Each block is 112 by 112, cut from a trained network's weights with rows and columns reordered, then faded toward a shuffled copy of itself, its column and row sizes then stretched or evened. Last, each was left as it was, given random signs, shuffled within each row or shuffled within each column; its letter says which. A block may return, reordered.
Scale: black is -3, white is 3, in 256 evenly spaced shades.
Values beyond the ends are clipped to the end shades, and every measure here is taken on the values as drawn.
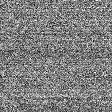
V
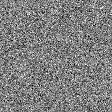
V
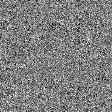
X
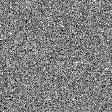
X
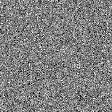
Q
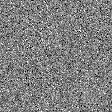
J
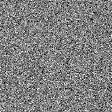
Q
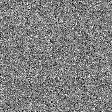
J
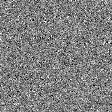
V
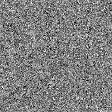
X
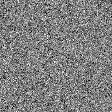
J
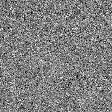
V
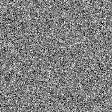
J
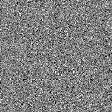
Q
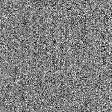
Q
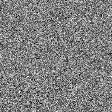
X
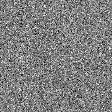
J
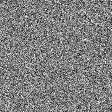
J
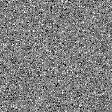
X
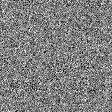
V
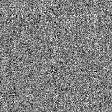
Q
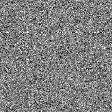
Q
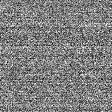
Q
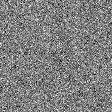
J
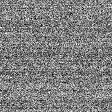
V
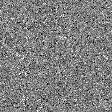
X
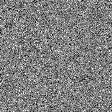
J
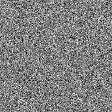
X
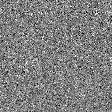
V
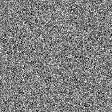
X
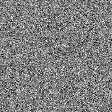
Q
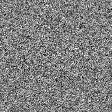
X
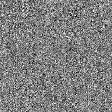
Q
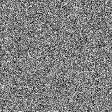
X
